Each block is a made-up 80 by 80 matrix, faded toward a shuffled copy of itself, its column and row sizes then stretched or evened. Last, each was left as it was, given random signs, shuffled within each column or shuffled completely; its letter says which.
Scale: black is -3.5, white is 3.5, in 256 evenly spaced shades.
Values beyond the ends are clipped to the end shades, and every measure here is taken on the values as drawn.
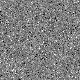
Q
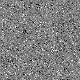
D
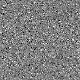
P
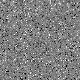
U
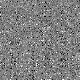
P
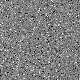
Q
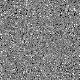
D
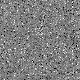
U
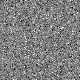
U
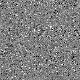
D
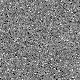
Q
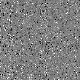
P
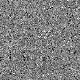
P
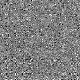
P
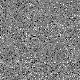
D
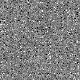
P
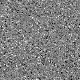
Q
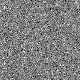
U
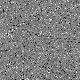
Q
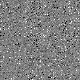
P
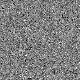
U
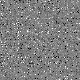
D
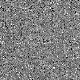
D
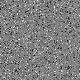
U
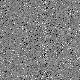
U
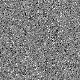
U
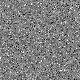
Q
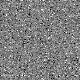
D
